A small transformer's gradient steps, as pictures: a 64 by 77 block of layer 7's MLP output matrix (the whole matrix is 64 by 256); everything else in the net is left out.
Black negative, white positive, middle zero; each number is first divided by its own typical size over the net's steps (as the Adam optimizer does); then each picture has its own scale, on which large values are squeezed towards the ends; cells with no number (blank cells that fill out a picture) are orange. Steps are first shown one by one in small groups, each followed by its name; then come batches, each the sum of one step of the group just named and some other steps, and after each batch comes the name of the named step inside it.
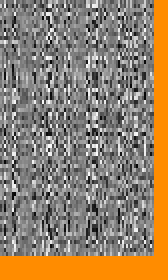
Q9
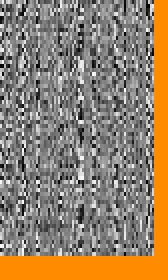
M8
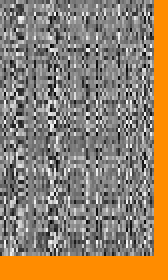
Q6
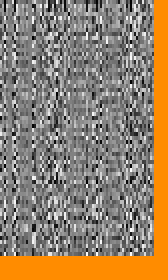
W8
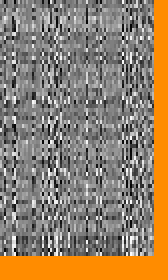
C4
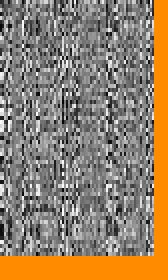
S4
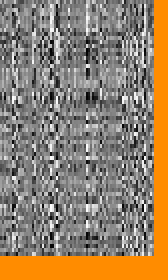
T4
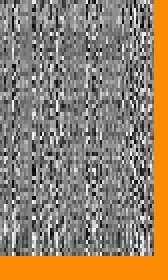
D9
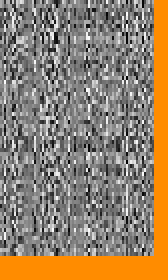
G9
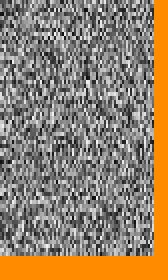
S4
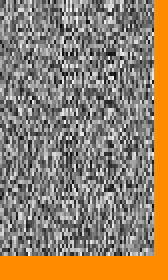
C4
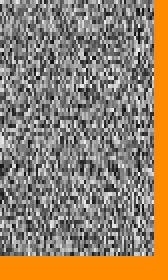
T4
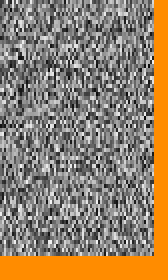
Q6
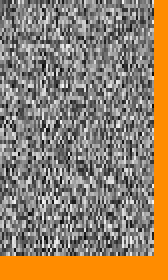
C4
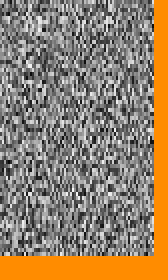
C4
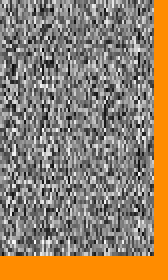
Q9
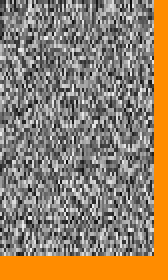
W8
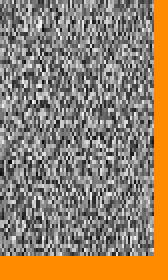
C4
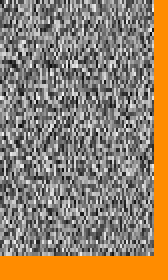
Q6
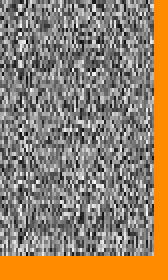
M8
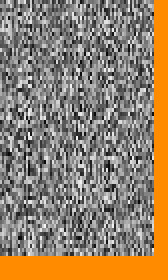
D9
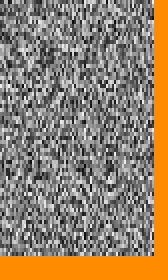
T4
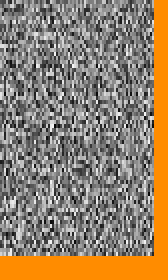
Q6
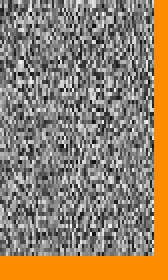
Q9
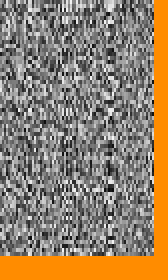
G9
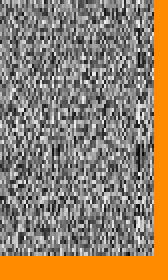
M8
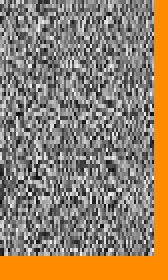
Q6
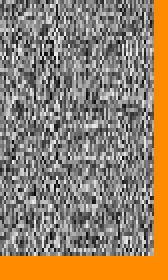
T4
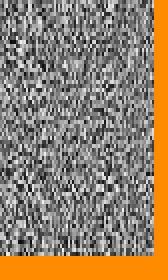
G9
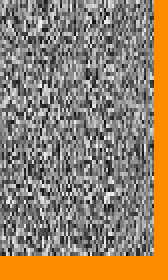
Q9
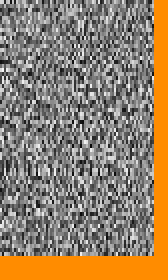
C4
